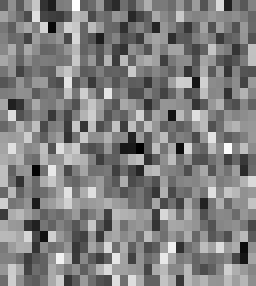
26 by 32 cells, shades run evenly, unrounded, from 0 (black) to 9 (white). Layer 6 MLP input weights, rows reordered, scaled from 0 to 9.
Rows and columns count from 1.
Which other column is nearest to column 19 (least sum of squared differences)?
25
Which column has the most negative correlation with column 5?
7
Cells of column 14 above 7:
3
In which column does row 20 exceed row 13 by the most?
17
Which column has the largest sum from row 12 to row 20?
8
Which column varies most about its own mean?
9
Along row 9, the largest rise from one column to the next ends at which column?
14
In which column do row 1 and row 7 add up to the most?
10
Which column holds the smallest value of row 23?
31
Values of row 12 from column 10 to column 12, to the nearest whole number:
7 2 7
